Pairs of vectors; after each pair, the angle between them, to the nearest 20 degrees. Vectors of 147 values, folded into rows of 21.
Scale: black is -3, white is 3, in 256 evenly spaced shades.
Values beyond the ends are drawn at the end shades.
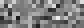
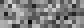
120 degrees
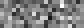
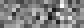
40 degrees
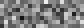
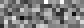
20 degrees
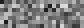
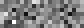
80 degrees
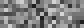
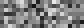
20 degrees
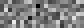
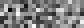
80 degrees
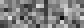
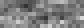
60 degrees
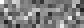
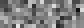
120 degrees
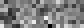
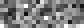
40 degrees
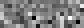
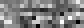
40 degrees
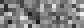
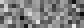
160 degrees
